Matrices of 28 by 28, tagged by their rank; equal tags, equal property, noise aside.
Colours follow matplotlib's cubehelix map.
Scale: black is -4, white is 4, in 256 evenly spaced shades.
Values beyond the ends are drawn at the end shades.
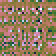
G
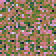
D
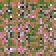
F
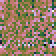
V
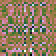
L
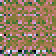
L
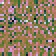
V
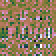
L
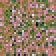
D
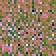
G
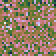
D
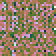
F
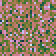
D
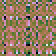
L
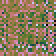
G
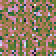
V
